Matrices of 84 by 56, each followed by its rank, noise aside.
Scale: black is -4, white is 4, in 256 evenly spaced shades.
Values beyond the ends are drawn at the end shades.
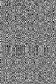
five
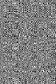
seven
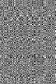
five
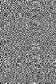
seven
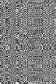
five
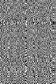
five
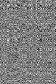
six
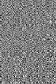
seven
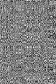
eight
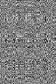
eight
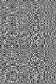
five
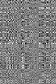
five
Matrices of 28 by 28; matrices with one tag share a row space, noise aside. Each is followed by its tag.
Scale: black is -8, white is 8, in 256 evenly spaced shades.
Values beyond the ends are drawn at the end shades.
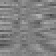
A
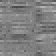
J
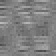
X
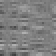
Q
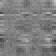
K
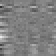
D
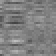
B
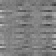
K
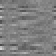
Q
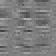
X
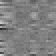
D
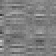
B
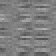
X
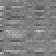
B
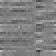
J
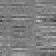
J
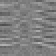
A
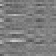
B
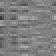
Q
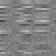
X
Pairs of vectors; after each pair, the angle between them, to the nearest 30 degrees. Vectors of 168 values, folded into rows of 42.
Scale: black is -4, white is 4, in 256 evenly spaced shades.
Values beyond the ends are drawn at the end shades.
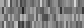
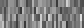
90 degrees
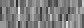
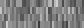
120 degrees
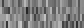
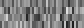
60 degrees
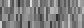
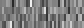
60 degrees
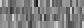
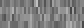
150 degrees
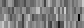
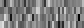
30 degrees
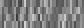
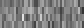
60 degrees
